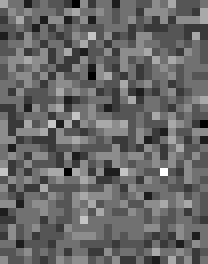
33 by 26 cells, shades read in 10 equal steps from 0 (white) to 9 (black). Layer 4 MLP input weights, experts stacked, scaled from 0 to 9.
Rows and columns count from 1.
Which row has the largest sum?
4
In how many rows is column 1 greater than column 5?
12
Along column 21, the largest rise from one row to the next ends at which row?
23
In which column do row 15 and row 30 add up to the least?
10
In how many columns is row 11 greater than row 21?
7
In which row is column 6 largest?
3
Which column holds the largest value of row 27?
1
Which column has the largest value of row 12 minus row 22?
21
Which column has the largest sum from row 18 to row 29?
26
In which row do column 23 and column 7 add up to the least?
16
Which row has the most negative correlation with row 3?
15
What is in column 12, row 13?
5
